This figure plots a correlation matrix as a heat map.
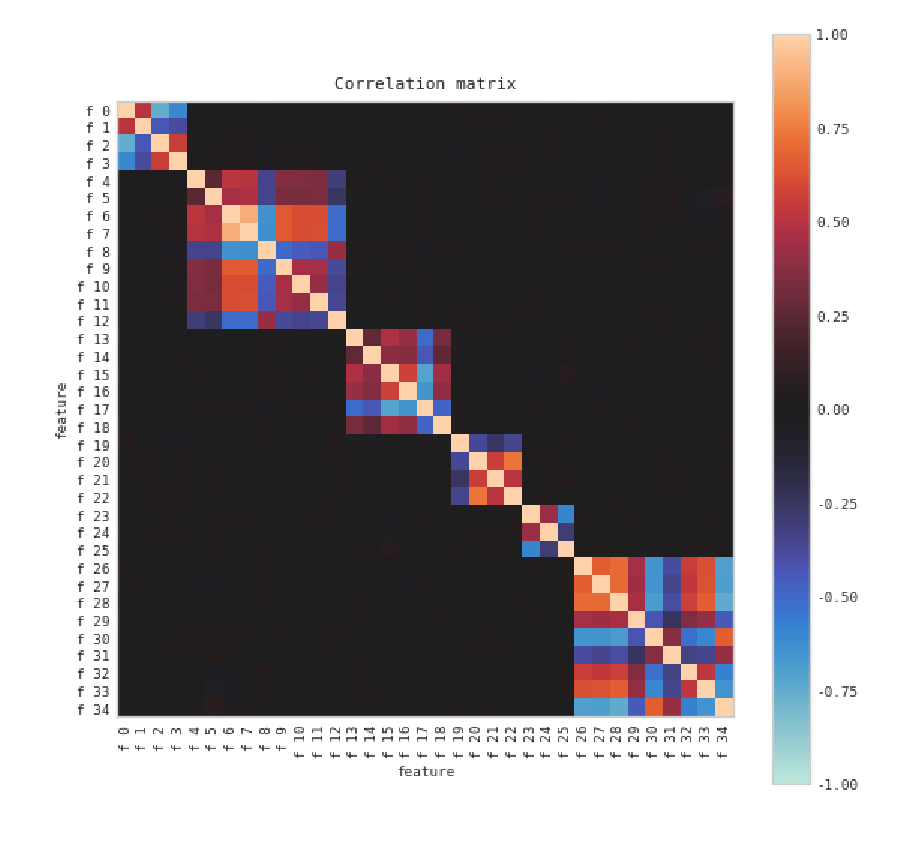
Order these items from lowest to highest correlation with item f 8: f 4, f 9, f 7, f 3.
f 7, f 9, f 4, f 3
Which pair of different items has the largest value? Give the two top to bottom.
f 6, f 7
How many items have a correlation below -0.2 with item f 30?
6
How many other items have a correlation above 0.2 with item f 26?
5
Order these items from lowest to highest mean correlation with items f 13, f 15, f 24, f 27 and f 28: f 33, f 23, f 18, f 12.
f 12, f 23, f 18, f 33
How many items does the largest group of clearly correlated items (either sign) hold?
9
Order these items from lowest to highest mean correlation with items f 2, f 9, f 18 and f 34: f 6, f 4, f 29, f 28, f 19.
f 28, f 29, f 19, f 4, f 6
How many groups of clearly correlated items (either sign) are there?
6
